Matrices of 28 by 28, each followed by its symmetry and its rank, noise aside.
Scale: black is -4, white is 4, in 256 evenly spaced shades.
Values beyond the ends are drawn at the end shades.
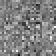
no symmetry, rank six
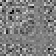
symmetric, rank four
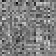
no symmetry, rank six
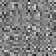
no symmetry, rank six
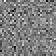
no symmetry, rank six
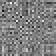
antisymmetric, rank four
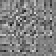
symmetric, rank four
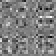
no symmetry, rank four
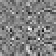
no symmetry, rank four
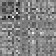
symmetric, rank four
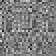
no symmetry, rank six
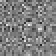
no symmetry, rank four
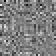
antisymmetric, rank six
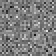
symmetric, rank six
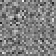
antisymmetric, rank six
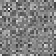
symmetric, rank three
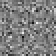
antisymmetric, rank six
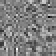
antisymmetric, rank six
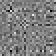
symmetric, rank six
